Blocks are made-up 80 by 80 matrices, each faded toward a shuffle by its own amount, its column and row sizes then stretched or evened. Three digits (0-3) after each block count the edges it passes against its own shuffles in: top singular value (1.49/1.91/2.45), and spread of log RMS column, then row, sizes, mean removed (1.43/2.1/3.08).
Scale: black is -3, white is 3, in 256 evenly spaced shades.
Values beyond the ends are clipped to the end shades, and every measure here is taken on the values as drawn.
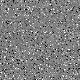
0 0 1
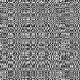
3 2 3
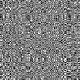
3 2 1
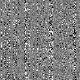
1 3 1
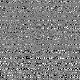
2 0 3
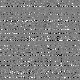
0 1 3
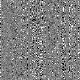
1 3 0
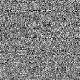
2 0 2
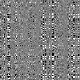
3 3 2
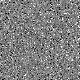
0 1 0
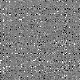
1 2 2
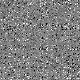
0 2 2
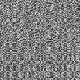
3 0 0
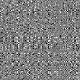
3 2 2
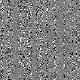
1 3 0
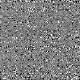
1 2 2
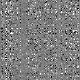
0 3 2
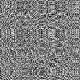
3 1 1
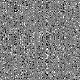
2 2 1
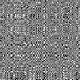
3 2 2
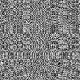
3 1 1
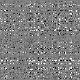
1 2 3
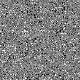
0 1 1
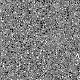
0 1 0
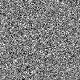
1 0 0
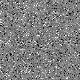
0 0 1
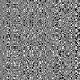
3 3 0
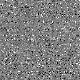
0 1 2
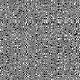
3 2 1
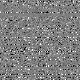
1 1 3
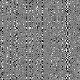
3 3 1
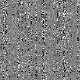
0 3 1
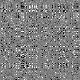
3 2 2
